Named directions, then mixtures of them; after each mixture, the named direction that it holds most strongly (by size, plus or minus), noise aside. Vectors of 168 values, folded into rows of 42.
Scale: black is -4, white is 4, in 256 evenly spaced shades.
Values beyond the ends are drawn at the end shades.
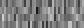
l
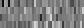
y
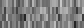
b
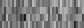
b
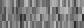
b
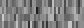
l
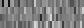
y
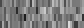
b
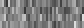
b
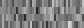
l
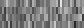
b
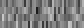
l
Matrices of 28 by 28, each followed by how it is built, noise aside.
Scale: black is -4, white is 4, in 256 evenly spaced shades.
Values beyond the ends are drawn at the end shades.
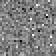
sparse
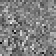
lower triangular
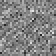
Hankel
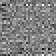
low rank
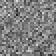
Hankel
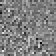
lower triangular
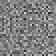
low rank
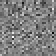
low rank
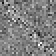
banded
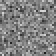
repeating rows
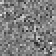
banded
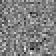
low rank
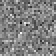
noise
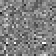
low rank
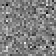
low rank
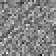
Hankel
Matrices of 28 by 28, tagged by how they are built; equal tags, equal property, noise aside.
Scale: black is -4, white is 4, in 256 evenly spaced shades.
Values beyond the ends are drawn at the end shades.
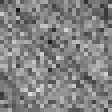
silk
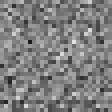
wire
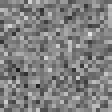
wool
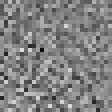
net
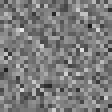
silk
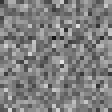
wire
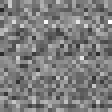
wire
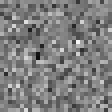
wool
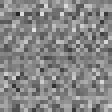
wire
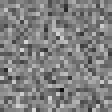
wool
